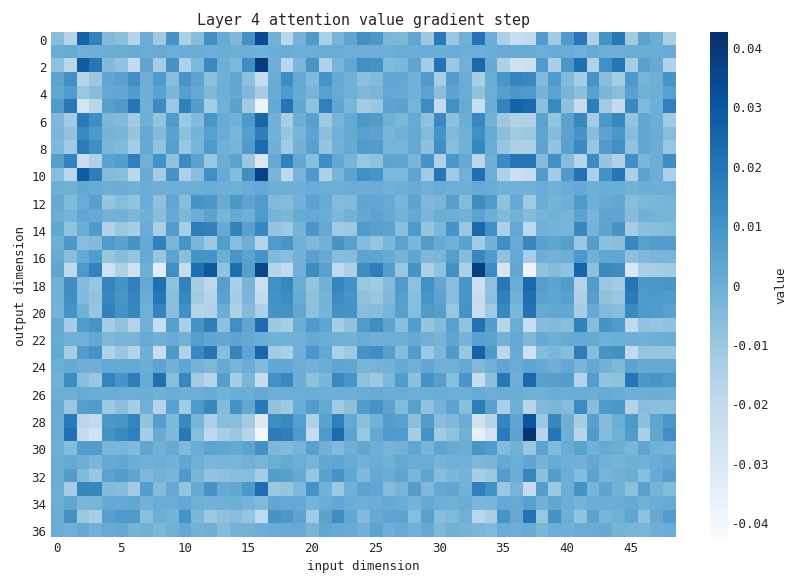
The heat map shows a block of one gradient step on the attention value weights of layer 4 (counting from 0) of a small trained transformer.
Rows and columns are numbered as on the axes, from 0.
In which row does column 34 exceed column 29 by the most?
17
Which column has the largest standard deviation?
16
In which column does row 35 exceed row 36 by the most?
37
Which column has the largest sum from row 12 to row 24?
33
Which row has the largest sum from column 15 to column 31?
2
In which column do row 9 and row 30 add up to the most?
36
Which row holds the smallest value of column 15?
29
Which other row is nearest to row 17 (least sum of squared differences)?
23
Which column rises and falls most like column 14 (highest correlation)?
11
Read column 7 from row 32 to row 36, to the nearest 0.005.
-0.005 0.005 0 -0.005 0
